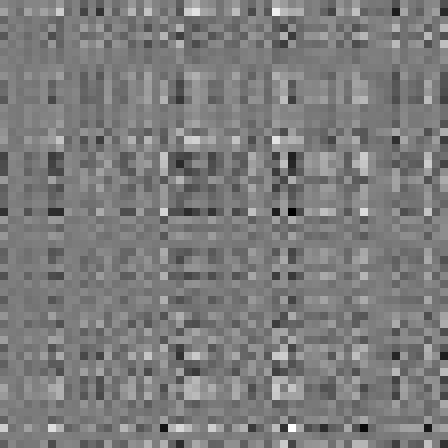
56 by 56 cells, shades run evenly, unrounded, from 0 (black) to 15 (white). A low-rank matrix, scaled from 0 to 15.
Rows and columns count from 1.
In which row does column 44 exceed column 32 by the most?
54
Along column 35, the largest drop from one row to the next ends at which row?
3
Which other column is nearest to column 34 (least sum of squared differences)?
15
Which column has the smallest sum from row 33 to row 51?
23
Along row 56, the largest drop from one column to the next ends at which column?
37
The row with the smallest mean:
27
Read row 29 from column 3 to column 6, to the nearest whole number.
7 7 7 7
